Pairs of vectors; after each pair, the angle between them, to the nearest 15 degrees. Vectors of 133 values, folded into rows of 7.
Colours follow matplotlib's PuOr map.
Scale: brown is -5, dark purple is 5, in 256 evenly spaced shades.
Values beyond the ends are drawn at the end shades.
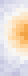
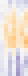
45 degrees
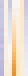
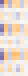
75 degrees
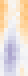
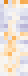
120 degrees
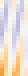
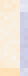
90 degrees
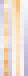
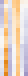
15 degrees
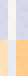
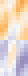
150 degrees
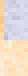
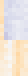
15 degrees
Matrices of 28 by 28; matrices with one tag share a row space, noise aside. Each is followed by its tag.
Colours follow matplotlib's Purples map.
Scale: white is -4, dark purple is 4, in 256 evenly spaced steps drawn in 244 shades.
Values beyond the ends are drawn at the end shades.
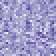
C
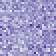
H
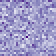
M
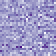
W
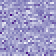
M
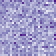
W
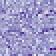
W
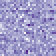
M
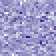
C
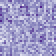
H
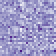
W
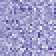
W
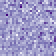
W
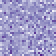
H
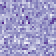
M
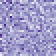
H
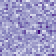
C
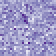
M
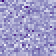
M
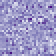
W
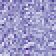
M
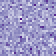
W
